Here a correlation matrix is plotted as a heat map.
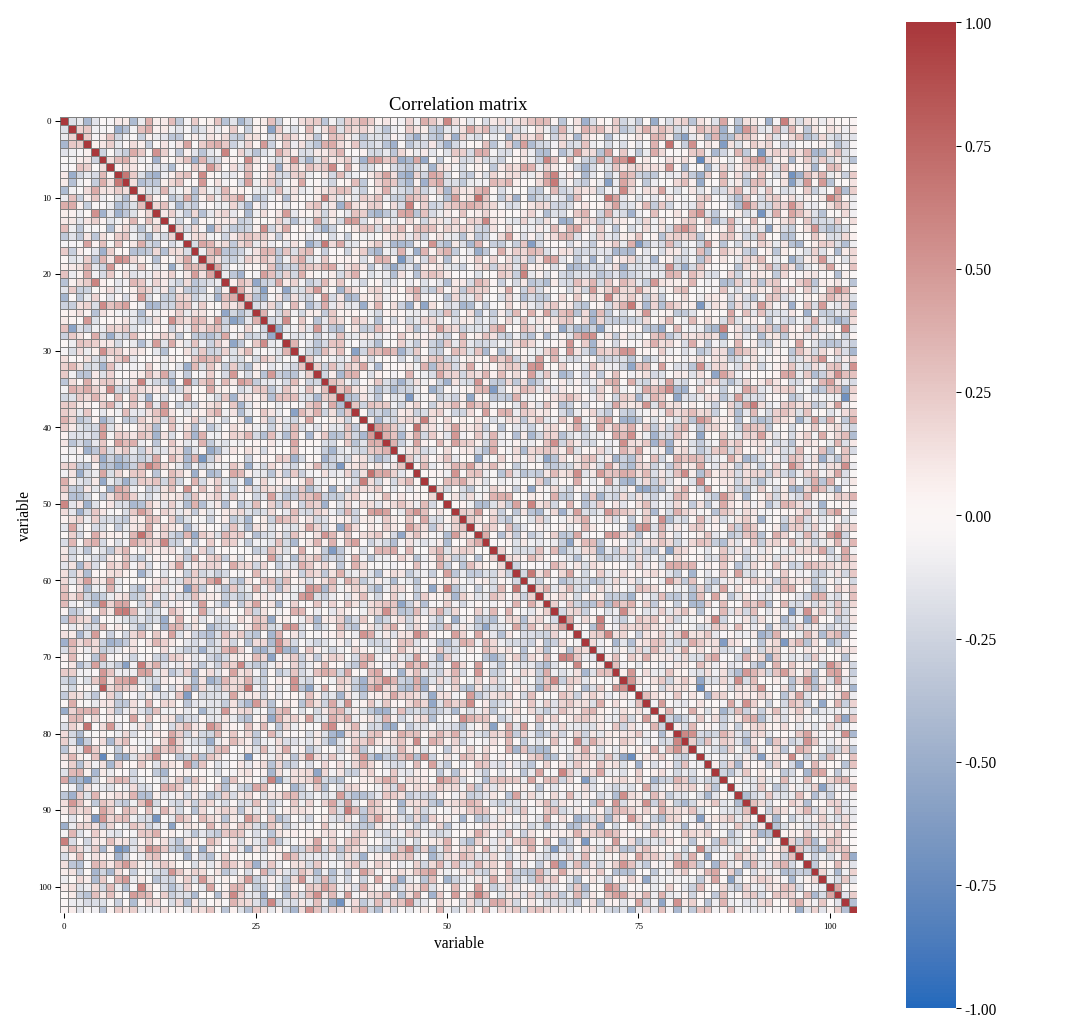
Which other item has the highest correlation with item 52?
78
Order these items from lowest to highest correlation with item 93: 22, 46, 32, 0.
0, 32, 46, 22
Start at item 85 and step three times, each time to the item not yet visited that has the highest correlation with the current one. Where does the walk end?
66
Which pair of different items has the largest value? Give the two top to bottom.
5, 74
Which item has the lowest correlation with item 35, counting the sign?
56
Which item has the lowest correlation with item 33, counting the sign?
85
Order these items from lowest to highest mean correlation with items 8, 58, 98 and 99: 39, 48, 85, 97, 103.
39, 103, 97, 85, 48
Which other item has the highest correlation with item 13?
55
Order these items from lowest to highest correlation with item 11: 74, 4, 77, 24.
24, 77, 74, 4
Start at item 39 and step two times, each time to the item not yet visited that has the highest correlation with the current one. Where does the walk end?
83
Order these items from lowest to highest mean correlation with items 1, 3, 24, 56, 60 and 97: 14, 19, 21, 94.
14, 94, 19, 21
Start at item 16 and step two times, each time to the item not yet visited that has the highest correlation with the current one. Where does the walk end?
10
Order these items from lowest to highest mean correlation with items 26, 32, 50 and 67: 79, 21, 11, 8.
21, 8, 79, 11
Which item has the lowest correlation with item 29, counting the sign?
22
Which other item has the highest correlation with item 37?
90
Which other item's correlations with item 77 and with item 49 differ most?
86
